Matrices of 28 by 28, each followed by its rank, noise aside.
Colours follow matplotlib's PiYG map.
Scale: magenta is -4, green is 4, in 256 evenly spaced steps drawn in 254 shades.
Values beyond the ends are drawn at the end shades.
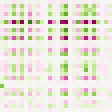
one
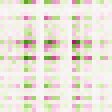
one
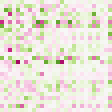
four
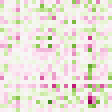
four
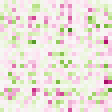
six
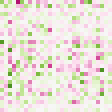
six
